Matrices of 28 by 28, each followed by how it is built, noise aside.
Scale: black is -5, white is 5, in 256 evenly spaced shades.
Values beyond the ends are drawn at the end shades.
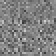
low rank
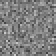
noise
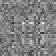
low rank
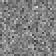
noise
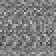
repeating columns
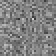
low rank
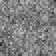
smooth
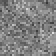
smooth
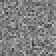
noise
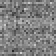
blocks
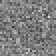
noise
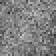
smooth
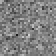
repeating rows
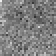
smooth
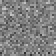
repeating columns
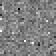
sparse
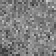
smooth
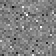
sparse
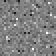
sparse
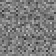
repeating columns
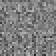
low rank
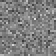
noise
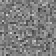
noise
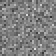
repeating rows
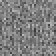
blocks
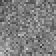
smooth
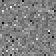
sparse
